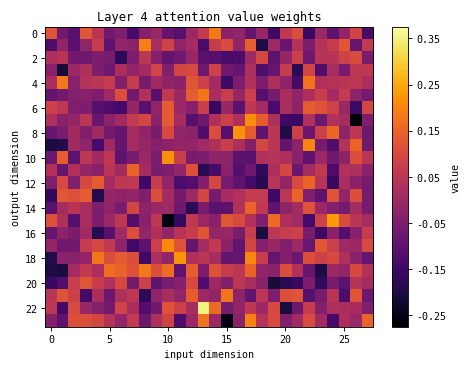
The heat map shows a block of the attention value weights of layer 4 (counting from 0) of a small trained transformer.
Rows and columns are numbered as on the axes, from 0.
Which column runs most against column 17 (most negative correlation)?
26
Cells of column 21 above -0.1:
20
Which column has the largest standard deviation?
13
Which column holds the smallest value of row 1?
18
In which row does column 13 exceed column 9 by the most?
22
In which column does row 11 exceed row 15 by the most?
7
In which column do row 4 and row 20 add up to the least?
21
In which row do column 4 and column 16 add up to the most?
8
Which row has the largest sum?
19
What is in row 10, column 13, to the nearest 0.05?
-0.05
